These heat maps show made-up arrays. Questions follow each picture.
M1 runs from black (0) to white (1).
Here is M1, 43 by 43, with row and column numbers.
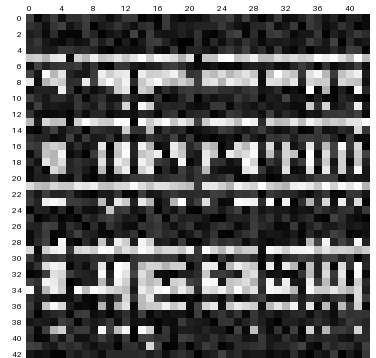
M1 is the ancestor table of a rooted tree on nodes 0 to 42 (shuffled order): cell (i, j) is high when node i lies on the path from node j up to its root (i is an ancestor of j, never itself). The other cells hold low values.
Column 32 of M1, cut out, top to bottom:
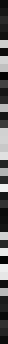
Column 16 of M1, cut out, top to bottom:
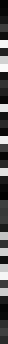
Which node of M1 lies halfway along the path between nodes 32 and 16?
18
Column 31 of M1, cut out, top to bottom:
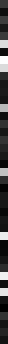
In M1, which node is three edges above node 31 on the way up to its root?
8
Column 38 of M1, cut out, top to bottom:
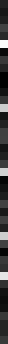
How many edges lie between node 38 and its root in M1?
5
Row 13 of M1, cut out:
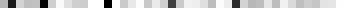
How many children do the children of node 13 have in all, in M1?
3
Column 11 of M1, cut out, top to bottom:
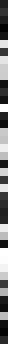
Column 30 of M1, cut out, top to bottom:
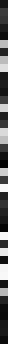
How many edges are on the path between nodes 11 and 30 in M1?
8
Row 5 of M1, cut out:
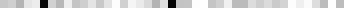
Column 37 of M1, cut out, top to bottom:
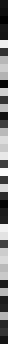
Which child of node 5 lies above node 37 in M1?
29
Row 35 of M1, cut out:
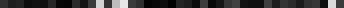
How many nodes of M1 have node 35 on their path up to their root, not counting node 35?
4
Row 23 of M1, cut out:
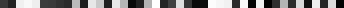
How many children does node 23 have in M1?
3
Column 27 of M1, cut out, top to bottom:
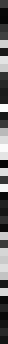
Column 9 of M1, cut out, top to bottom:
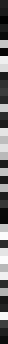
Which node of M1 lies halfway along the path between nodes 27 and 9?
39
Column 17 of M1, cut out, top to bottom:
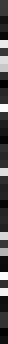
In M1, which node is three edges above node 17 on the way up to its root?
7
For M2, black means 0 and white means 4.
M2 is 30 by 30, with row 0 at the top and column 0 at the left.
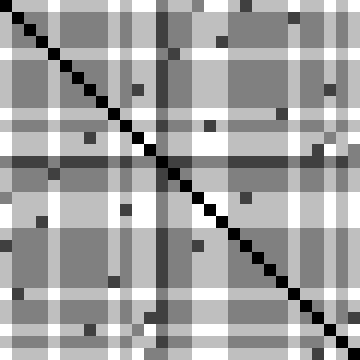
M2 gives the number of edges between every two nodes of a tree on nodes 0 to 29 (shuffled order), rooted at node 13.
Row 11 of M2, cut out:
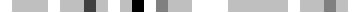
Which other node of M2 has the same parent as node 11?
27
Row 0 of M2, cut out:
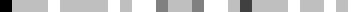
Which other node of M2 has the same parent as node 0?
16
